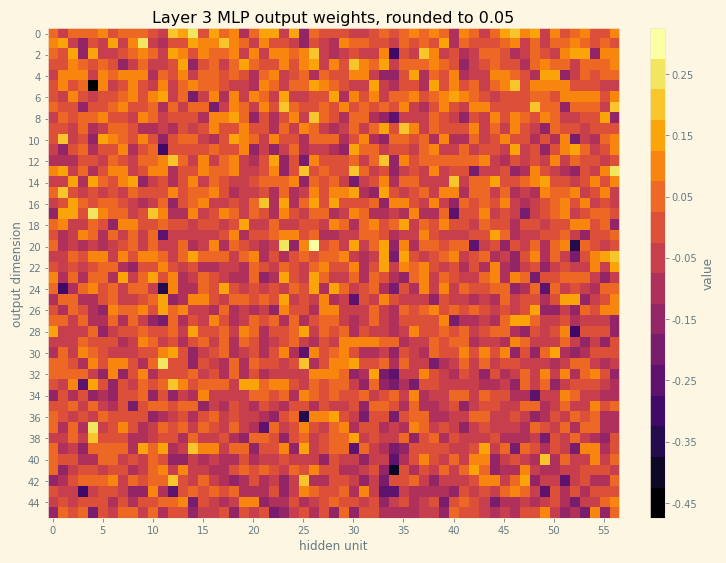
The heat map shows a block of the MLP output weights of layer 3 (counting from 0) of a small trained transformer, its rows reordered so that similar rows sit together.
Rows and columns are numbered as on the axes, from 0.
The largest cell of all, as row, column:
20, 26
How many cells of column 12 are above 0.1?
6
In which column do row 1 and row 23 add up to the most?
9
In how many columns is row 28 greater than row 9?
25
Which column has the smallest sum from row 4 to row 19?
34
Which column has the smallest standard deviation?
27
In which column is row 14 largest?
40
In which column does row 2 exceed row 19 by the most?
53
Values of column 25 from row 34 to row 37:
0.1 0 -0.35 0.1
